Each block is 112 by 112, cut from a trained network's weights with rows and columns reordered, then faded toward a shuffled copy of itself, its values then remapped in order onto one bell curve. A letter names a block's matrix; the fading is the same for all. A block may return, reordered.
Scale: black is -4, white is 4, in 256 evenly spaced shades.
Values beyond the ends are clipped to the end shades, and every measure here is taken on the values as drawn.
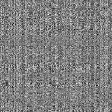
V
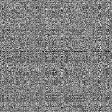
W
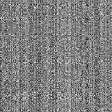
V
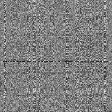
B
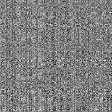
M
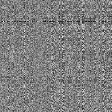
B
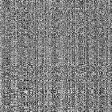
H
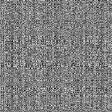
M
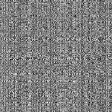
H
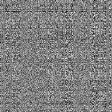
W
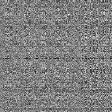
W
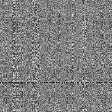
B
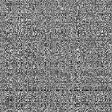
W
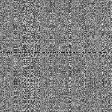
B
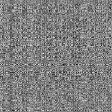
M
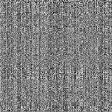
H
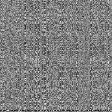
B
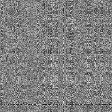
B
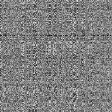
W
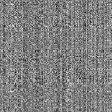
V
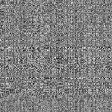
M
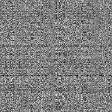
W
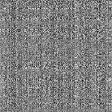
H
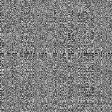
B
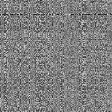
B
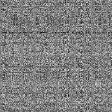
W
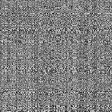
M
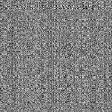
M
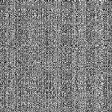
V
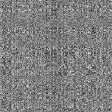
M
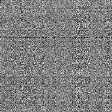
W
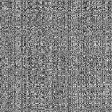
H
